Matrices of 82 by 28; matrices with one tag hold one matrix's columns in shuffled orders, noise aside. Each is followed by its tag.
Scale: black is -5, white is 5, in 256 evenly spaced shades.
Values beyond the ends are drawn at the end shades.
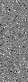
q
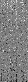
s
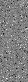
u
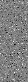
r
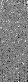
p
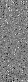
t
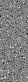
u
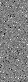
u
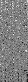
s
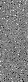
t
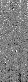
s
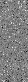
t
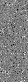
q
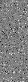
q
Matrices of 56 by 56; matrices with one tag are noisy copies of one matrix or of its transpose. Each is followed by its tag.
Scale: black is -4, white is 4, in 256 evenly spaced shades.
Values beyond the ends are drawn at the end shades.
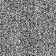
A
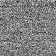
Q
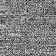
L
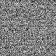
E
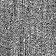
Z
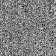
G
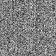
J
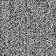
E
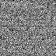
E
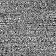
Z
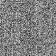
A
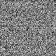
E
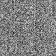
J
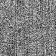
L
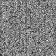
E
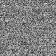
G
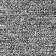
L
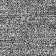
L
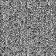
E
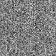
J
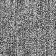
L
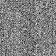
A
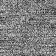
L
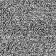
A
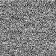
Q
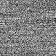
Z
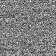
G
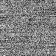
L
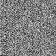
Q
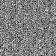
G
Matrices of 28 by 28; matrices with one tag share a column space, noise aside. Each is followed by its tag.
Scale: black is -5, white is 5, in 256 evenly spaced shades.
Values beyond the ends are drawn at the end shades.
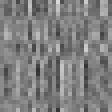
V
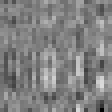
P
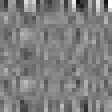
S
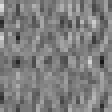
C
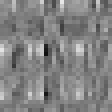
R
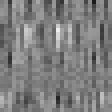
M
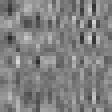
C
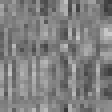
V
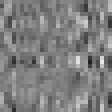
C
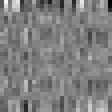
S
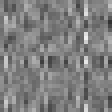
C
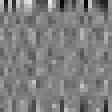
S
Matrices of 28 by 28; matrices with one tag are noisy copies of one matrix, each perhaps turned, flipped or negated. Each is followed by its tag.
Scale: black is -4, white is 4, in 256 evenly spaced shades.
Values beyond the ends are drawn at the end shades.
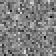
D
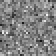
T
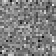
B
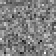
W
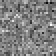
D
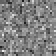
W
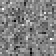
D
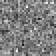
D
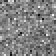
B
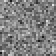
B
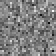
W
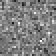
W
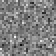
T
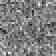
D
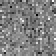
B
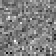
W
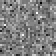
B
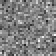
B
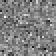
B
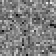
D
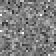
T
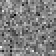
W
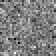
B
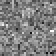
D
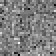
B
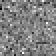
T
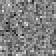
W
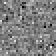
T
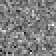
D
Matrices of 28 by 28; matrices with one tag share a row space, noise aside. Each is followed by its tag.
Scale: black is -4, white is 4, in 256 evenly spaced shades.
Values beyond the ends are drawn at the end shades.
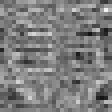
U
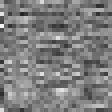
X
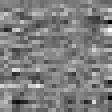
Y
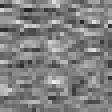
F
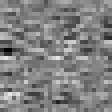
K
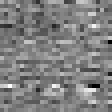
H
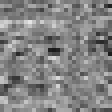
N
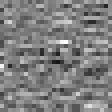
X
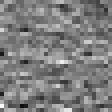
X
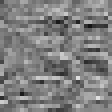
X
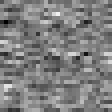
K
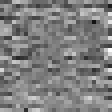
Y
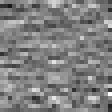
F
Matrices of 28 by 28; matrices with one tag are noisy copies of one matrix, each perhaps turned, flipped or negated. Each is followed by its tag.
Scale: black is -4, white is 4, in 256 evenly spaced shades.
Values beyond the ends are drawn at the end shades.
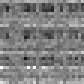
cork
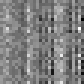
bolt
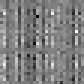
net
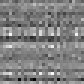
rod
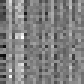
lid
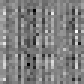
net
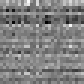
lid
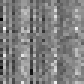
bolt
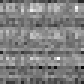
cork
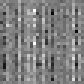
net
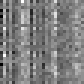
bolt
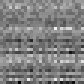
bolt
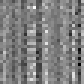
rod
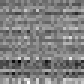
lid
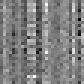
rod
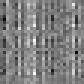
net
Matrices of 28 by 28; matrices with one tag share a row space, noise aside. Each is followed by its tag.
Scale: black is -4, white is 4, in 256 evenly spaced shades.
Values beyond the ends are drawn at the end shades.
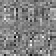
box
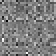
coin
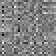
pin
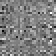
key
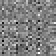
coin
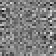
key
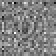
pin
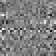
key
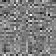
box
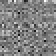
pin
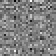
box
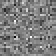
box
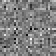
box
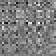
coin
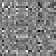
coin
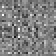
pin
